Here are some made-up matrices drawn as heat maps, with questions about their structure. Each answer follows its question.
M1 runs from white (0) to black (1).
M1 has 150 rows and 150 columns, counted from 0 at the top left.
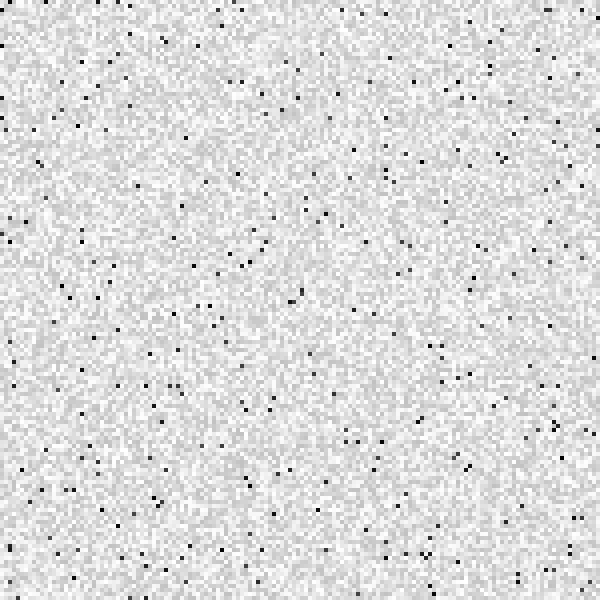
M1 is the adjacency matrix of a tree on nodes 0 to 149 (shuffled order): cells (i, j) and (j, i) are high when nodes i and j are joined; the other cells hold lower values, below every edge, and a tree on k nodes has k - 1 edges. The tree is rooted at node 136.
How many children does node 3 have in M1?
1
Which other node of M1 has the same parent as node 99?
128
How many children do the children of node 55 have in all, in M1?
3
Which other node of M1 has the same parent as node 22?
50
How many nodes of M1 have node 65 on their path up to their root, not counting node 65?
5
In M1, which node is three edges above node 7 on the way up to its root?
105
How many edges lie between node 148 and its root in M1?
7
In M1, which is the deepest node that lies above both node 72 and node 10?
41
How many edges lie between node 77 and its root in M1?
7
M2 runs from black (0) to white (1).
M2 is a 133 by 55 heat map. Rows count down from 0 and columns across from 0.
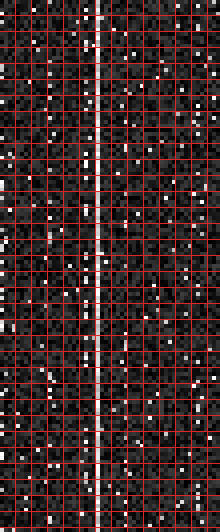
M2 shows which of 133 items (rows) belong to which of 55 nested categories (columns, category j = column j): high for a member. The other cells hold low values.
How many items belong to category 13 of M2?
3
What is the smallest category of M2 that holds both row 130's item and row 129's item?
12
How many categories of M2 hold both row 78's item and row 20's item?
2
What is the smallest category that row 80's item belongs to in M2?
41
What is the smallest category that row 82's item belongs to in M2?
3
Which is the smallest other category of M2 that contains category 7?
21
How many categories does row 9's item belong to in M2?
1
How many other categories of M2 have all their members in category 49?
10
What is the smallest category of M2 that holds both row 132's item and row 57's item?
0
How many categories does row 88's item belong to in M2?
2
